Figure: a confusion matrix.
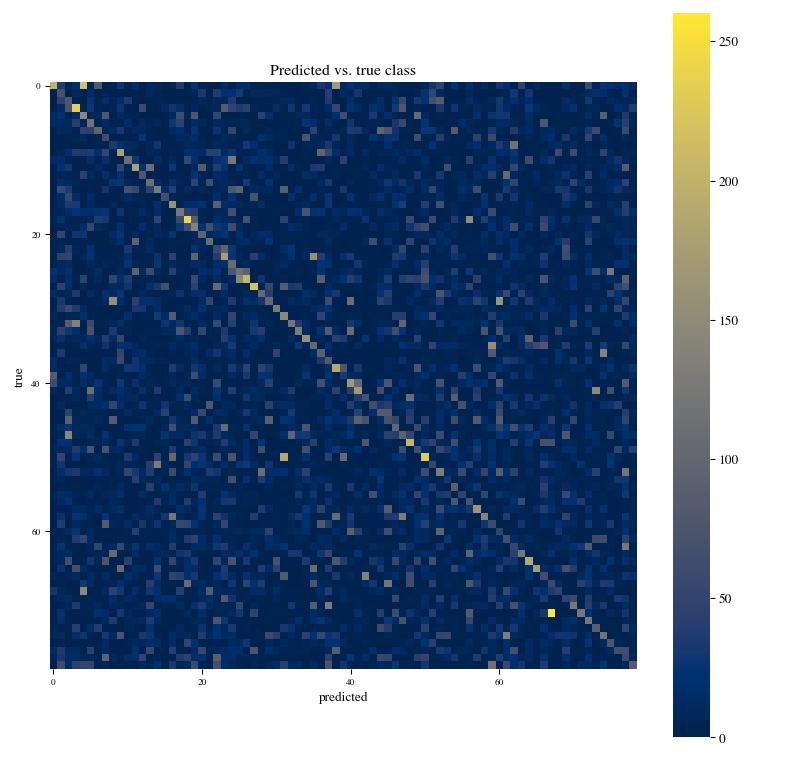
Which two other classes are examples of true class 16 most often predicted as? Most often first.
22, 52
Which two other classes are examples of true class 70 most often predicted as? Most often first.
37, 35
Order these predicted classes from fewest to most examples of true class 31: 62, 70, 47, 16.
62, 70, 47, 16
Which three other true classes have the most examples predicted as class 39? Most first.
50, 38, 4
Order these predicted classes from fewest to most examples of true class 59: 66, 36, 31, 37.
31, 66, 37, 36
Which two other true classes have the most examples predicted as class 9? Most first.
65, 74
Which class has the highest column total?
77
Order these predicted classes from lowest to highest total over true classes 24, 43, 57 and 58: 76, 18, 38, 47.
18, 76, 38, 47
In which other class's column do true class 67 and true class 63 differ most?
45
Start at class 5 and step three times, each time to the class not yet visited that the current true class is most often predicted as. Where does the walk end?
48
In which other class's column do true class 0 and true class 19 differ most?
4
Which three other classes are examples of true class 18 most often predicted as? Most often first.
56, 19, 26
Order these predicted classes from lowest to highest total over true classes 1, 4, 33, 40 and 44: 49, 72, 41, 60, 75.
75, 72, 49, 41, 60
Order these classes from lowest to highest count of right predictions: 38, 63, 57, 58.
63, 58, 57, 38
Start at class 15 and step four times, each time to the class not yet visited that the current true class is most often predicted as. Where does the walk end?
35
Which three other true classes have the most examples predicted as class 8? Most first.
29, 63, 45
